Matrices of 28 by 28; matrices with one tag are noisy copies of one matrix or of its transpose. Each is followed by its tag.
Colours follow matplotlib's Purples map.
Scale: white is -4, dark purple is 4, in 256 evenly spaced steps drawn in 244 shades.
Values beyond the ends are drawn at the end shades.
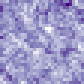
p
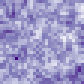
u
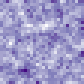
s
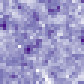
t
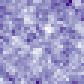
p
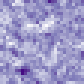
s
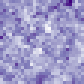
p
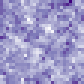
p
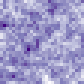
t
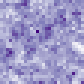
t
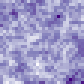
u
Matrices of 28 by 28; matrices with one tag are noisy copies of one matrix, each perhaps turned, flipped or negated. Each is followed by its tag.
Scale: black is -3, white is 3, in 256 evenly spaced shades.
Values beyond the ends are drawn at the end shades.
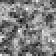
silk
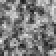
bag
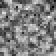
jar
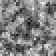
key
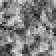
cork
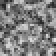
jar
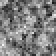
bag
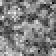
bag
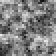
cork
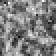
silk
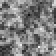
cork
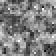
cork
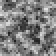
key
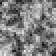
cork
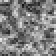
silk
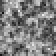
silk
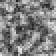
key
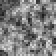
bag
